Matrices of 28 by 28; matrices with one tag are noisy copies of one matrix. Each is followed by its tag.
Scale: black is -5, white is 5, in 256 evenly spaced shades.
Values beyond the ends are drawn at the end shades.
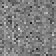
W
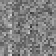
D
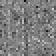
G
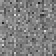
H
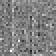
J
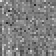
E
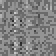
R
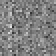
D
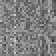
H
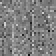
J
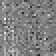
W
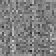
J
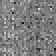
W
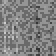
W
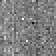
W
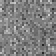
H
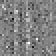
R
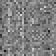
G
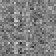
R
